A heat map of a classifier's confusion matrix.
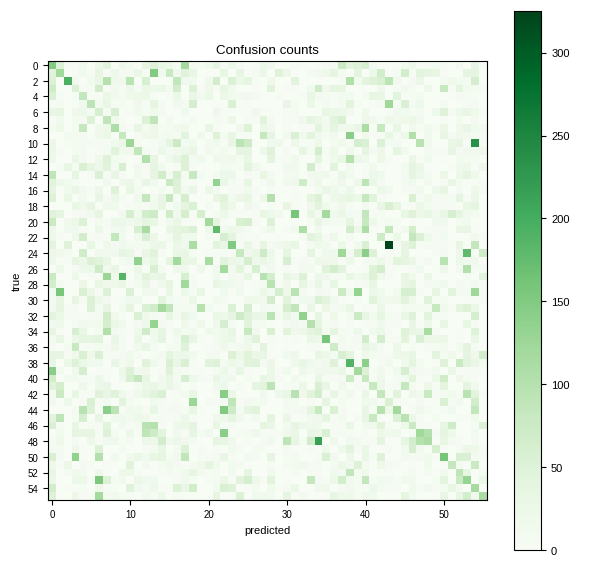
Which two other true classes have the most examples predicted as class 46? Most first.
9, 22
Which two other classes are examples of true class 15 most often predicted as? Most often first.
21, 40
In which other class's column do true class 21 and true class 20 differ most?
32
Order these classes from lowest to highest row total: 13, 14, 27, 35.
13, 14, 35, 27
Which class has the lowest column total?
29
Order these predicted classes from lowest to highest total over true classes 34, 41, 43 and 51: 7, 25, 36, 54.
36, 25, 7, 54
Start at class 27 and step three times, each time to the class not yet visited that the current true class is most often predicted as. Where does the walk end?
40
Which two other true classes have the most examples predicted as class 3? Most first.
50, 36
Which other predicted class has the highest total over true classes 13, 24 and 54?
53
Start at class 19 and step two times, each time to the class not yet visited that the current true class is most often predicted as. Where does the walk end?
14
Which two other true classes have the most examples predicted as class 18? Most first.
43, 23
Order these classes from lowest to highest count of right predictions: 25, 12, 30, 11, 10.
30, 25, 11, 12, 10
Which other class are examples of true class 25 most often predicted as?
11
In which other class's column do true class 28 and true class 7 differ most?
17
